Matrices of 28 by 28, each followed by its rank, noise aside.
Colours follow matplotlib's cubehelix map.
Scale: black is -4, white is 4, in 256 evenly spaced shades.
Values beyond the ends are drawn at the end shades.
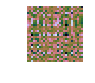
two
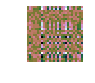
one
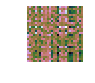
two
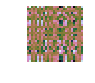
two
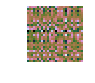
two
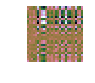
one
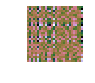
one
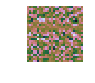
four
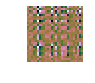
one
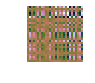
one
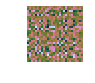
three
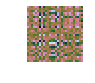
two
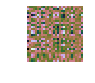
three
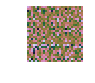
five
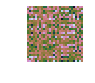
three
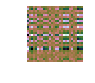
one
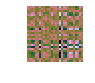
one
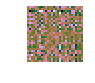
three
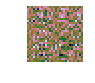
five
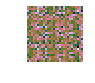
five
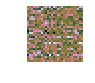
four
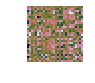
four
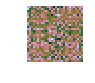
five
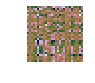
three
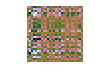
two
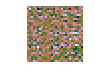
five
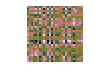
two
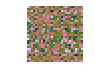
four
